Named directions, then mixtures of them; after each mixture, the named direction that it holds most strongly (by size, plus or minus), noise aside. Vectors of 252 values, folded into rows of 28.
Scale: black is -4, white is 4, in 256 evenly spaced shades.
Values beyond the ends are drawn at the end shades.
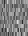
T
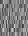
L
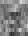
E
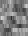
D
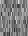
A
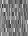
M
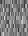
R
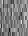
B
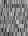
T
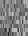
T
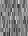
A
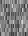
R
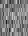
L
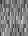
R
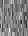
B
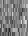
B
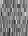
A
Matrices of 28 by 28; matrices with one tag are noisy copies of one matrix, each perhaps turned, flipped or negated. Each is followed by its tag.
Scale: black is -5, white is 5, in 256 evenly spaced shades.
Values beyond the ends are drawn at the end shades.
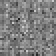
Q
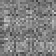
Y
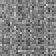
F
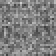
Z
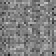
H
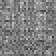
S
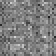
H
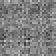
Y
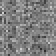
H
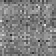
Y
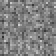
Z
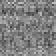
H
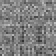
S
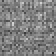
S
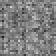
Z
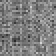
S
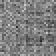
S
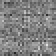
Y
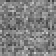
Z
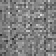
F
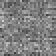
Y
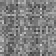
Y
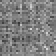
S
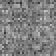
Z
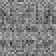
H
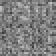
Z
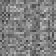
H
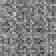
F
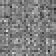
F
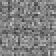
Q
